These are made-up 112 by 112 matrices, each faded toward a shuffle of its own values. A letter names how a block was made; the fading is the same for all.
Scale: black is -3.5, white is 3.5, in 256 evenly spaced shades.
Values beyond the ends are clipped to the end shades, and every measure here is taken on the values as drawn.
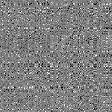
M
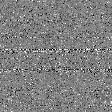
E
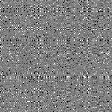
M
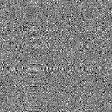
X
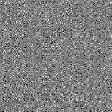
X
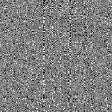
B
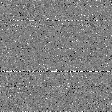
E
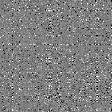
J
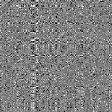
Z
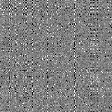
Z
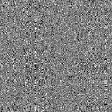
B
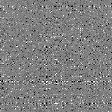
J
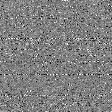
E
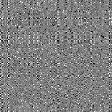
Z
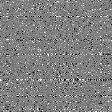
J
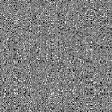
X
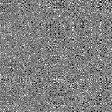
X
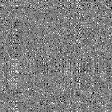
X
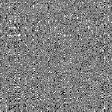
B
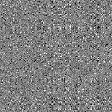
X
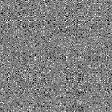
X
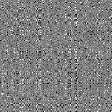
M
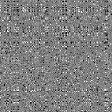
M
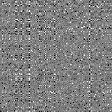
Z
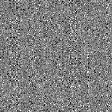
B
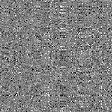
X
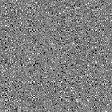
X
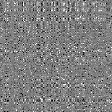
M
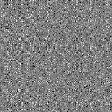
X
